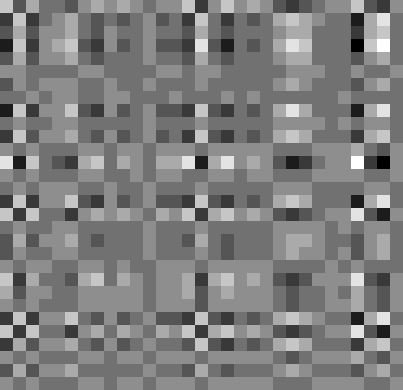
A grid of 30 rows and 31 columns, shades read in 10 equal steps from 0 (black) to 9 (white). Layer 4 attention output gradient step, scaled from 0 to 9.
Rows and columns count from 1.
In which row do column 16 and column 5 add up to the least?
13
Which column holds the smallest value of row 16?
28
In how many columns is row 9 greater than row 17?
11
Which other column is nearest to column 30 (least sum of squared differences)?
23
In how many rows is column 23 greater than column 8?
16
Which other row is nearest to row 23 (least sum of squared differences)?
24
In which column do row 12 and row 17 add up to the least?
30
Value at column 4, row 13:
4
